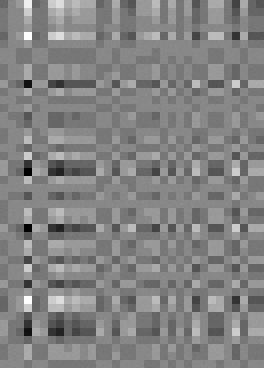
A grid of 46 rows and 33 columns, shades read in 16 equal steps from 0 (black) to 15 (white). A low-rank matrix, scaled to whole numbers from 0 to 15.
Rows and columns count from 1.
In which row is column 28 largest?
5
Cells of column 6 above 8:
4
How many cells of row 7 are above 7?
20
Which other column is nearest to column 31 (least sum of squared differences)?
9
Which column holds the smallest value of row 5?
30
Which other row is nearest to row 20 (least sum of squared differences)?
2
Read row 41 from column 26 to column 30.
8 6 6 8 10
